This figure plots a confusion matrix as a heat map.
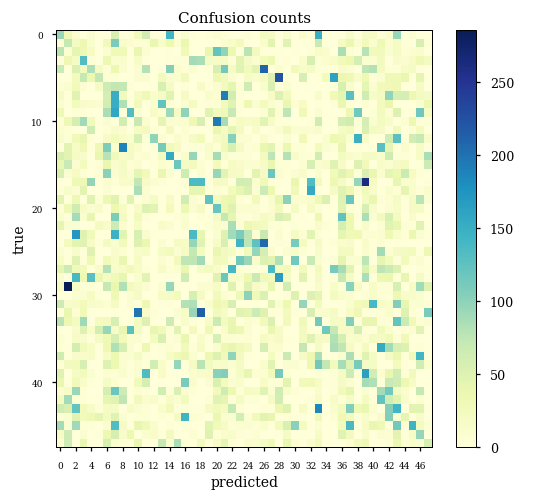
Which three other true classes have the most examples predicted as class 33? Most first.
43, 0, 38
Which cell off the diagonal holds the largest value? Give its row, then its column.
29, 1
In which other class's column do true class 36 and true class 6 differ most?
41
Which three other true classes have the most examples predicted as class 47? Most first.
32, 14, 15
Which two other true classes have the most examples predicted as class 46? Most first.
37, 9
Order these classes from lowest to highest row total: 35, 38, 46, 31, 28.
46, 35, 31, 38, 28
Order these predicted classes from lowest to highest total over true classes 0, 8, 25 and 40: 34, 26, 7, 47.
34, 47, 26, 7
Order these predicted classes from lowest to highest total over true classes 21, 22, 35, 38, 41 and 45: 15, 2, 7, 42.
15, 42, 2, 7
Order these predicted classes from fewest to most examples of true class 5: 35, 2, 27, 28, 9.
9, 2, 27, 35, 28
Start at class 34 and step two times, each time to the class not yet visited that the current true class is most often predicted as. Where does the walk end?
7
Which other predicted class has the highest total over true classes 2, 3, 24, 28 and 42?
21
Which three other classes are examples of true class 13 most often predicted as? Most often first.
8, 41, 6
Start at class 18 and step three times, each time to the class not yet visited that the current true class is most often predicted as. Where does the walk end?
20
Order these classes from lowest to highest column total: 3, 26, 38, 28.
38, 28, 3, 26
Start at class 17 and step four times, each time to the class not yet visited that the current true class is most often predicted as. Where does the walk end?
26
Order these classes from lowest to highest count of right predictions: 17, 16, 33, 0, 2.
2, 16, 0, 33, 17
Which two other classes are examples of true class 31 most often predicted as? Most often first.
40, 43
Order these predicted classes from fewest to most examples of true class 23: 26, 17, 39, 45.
39, 45, 26, 17
